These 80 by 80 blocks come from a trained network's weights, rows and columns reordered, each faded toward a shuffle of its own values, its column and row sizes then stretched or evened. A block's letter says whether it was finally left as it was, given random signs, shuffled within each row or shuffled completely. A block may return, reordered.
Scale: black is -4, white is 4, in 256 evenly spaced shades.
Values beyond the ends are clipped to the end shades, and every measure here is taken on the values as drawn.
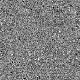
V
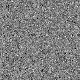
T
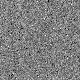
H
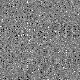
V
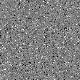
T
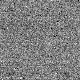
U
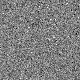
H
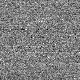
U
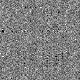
V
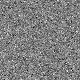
H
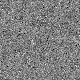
H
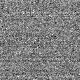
U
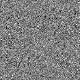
T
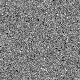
H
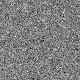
H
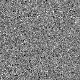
T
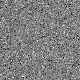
H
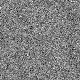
H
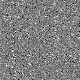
T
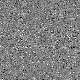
T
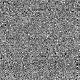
V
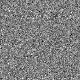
T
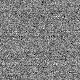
U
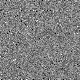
U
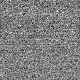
U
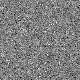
U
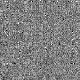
V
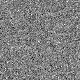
H
